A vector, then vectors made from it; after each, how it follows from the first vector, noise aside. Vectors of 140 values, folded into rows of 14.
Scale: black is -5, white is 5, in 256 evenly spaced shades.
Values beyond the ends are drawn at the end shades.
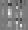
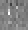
partly zeroed.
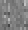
wrapped around, shrunk.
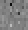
wrapped around, negated, partly zeroed.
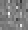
partly zeroed.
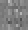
wrapped around, shrunk.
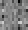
wrapped around, negated.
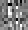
scaled up.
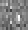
reversed.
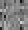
wrapped around, negated.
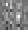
reversed.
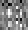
scaled up.
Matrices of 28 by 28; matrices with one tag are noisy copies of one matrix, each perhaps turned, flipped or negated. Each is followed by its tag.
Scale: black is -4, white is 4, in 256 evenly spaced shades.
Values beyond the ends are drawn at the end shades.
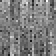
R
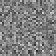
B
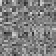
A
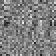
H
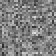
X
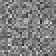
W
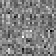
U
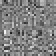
H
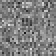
U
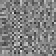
B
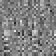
H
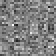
U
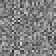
B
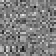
H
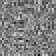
X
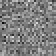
B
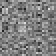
U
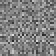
B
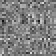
X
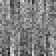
R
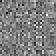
B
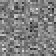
U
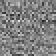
B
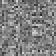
X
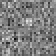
U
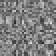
A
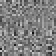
H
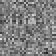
X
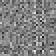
B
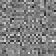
B
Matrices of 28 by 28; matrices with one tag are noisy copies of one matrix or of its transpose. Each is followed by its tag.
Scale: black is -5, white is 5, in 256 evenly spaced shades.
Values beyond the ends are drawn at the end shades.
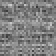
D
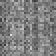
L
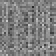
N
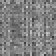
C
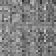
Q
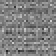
N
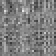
D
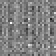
N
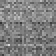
Q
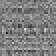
N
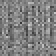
N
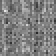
D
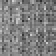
Q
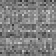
L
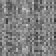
D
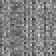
C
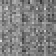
Q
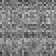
L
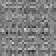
N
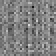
N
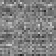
D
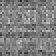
L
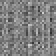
N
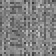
C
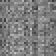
L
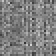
C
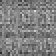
L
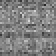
L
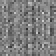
N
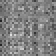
L
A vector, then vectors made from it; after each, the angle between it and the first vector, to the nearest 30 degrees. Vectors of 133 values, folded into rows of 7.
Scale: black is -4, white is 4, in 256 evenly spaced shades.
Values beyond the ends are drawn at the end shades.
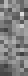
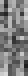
120 degrees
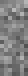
60 degrees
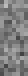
60 degrees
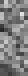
30 degrees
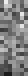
30 degrees
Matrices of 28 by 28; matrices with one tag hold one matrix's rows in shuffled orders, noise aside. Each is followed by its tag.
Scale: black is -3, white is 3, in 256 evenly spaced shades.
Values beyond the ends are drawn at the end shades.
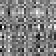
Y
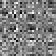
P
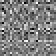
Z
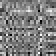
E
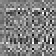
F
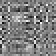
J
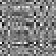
J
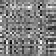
E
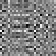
J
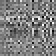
F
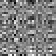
P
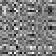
P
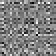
Z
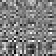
P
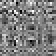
P
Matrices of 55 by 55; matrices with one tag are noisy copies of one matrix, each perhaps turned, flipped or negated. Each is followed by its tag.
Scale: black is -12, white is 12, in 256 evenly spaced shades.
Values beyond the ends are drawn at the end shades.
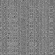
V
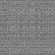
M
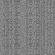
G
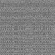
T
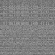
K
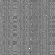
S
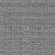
T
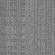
K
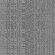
K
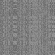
S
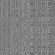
K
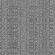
V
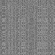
V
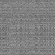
M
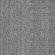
K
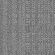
T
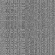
K
